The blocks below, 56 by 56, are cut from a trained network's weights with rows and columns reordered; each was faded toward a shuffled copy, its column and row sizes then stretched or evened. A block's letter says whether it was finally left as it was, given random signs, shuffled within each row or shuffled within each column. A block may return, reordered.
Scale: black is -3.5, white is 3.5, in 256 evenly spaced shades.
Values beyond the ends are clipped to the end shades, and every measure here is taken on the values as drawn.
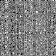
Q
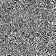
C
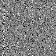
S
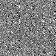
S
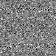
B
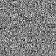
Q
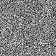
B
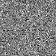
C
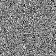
S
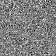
B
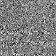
C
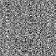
Q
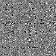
C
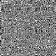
Q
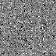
C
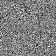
B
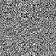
Q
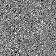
S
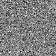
B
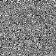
C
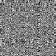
Q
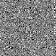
C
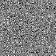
C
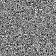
B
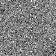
S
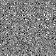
C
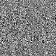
C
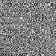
Q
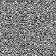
Q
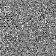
C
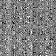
Q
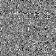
C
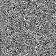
S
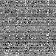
Q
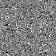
C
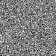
B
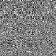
Q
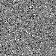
S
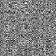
Q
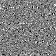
B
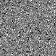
S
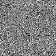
C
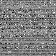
B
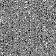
S
